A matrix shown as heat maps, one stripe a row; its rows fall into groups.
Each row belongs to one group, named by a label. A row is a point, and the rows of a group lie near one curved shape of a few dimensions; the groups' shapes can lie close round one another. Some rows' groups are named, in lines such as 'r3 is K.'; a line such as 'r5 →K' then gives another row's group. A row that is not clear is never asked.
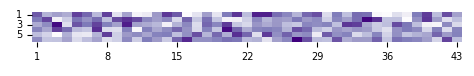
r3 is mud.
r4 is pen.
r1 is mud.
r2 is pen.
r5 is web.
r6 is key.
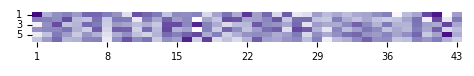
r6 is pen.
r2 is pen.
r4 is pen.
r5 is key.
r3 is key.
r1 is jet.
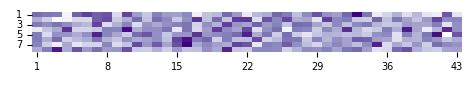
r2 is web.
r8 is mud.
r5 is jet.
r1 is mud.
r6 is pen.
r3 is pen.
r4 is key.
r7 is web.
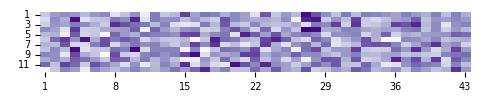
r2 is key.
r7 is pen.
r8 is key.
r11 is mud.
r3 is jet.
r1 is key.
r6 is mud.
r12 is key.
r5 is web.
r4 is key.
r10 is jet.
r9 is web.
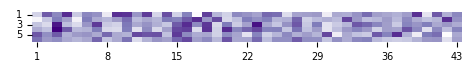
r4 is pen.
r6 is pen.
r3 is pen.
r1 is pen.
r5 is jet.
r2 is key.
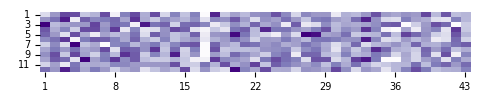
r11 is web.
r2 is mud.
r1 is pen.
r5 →key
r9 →pen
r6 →mud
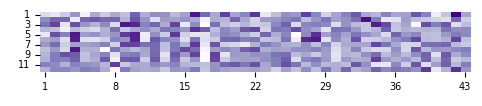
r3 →pen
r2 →mud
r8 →web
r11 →web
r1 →key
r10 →pen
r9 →pen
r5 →key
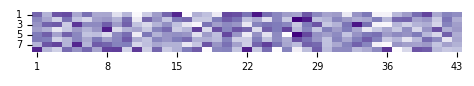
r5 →key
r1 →mud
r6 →pen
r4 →web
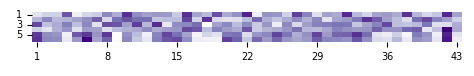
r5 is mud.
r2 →pen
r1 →key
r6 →mud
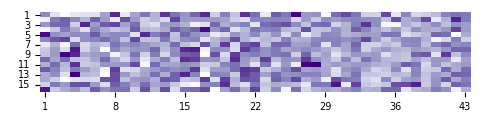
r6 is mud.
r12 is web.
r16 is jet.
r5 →jet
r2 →key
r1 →web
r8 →web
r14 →web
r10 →pen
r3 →mud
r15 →jet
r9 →pen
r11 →key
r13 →web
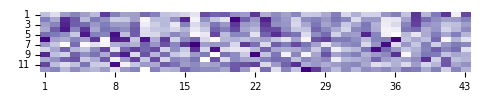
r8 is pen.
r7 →web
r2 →mud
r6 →jet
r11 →web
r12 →key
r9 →jet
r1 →jet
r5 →mud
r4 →mud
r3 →mud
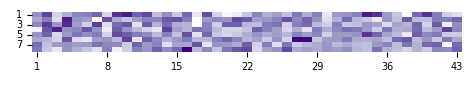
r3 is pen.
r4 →key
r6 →key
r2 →web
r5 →pen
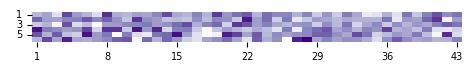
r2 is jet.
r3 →web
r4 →jet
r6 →key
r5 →mud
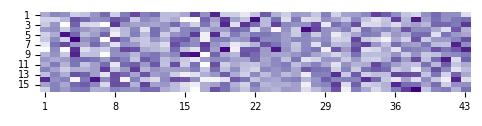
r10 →jet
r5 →pen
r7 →key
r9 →web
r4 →key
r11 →pen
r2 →jet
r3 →web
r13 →jet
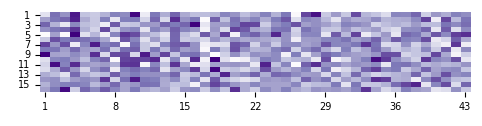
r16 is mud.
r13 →web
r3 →web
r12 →pen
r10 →pen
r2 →pen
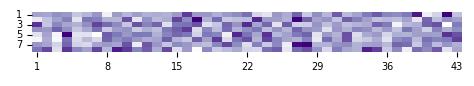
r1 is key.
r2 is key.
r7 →key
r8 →pen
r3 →jet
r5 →web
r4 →pen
